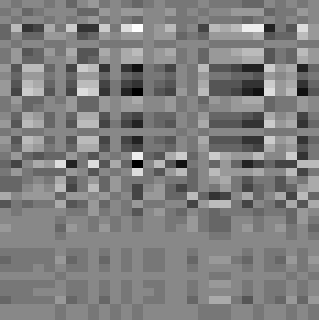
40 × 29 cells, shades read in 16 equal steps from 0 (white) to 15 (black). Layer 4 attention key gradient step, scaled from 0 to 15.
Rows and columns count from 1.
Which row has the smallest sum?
4
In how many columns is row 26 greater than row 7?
16
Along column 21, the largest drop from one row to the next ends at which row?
26
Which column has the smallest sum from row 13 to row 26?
9
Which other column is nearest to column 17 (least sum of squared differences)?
27
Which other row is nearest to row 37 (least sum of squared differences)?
34
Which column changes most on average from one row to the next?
13
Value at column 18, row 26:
11
